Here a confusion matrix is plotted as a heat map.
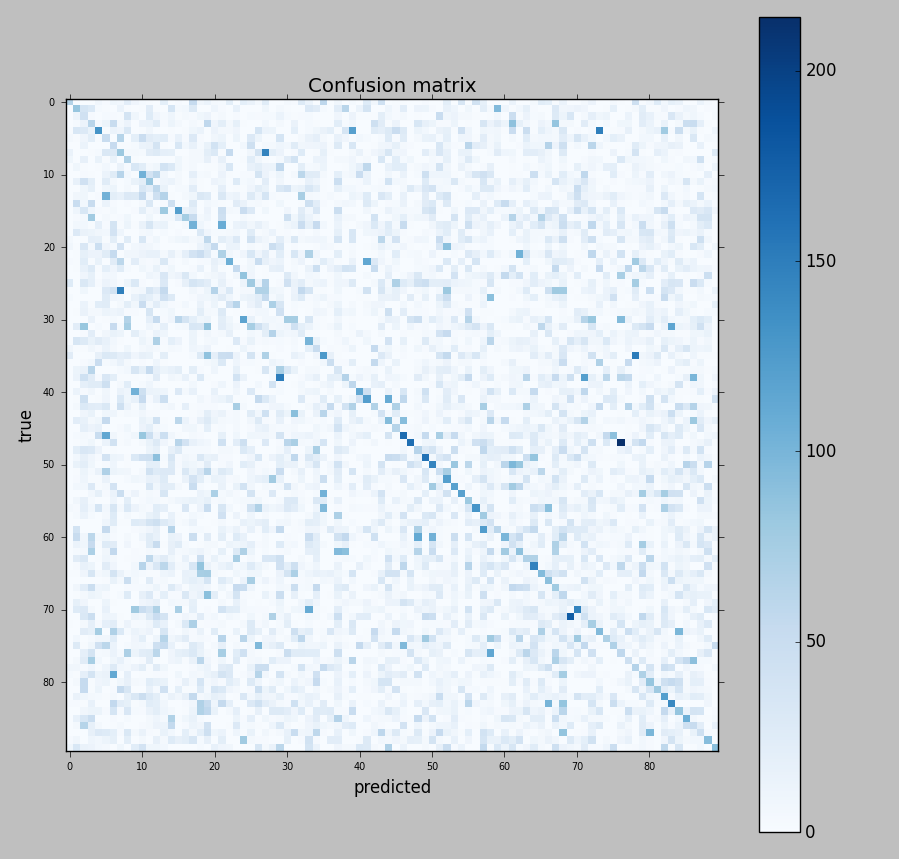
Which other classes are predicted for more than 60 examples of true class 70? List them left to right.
9, 12, 15, 33
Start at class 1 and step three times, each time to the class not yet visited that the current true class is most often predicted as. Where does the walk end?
37
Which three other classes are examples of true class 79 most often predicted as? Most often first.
6, 68, 26
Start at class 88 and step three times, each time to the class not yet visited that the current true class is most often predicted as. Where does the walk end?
58
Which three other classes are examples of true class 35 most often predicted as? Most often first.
78, 19, 27
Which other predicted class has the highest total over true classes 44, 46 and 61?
5
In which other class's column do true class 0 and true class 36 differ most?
73
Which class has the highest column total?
68
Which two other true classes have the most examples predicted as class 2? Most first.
31, 86
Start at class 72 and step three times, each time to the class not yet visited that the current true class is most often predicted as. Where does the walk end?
62
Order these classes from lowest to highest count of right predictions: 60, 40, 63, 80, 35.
63, 80, 60, 40, 35
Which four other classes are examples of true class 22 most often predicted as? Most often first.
41, 78, 7, 26
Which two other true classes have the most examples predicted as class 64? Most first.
49, 63
